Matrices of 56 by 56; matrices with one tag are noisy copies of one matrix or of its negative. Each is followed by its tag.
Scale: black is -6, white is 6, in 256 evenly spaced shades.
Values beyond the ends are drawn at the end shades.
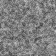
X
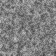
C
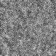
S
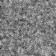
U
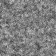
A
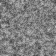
A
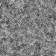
A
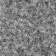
U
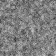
C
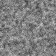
X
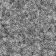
A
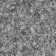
C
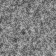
C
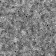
C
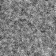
U
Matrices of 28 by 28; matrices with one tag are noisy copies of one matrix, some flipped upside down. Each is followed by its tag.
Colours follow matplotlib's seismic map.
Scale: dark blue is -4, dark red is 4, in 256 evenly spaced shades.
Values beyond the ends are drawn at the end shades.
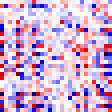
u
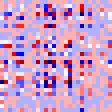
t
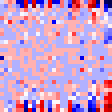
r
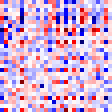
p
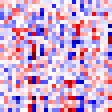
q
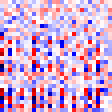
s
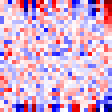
r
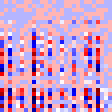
s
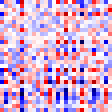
p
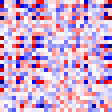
u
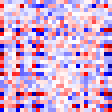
u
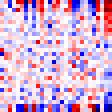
r
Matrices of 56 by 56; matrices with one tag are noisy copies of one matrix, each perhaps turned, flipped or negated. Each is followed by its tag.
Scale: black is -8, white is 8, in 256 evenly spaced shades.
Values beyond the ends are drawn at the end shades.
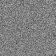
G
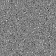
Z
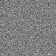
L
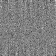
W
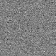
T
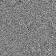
G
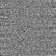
W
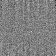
W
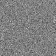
G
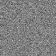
T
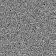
T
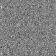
L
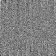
W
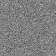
Z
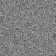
G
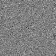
G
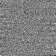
W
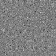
T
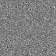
L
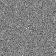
G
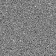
Z
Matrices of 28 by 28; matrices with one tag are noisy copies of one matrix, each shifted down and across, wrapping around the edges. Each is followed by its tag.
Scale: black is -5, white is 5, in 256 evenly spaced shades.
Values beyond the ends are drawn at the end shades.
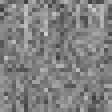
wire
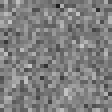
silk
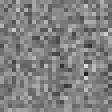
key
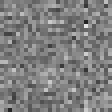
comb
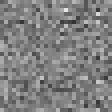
comb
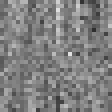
wire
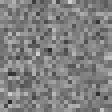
key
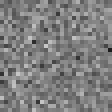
silk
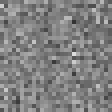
key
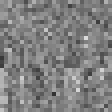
wire
